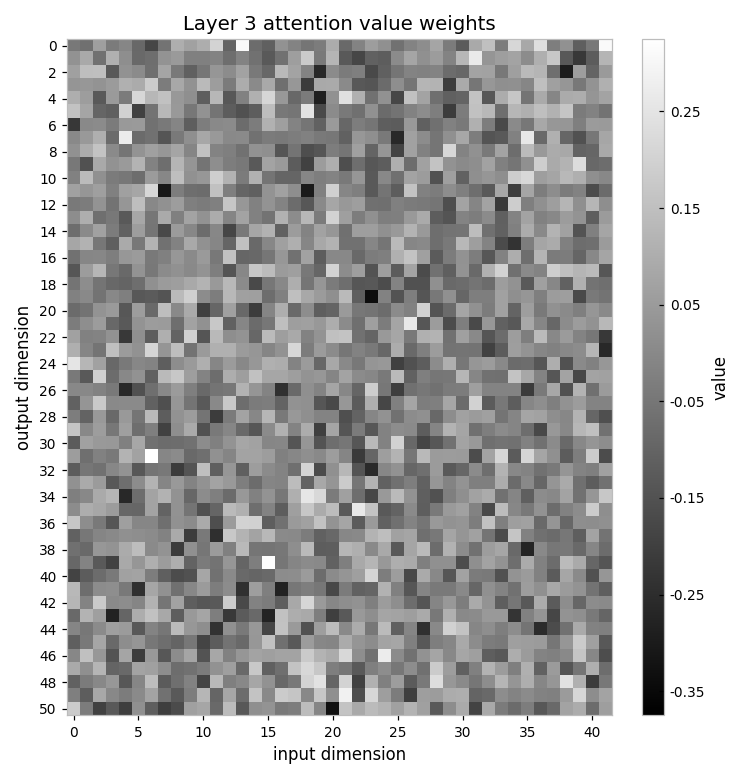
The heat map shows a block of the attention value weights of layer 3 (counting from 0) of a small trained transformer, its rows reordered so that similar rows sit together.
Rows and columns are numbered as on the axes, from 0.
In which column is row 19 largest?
9
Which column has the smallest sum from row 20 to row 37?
22
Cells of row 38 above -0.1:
37
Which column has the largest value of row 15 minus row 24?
25
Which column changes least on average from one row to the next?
28
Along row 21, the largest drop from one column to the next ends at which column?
27
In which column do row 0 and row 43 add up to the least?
15
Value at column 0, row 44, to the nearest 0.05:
0
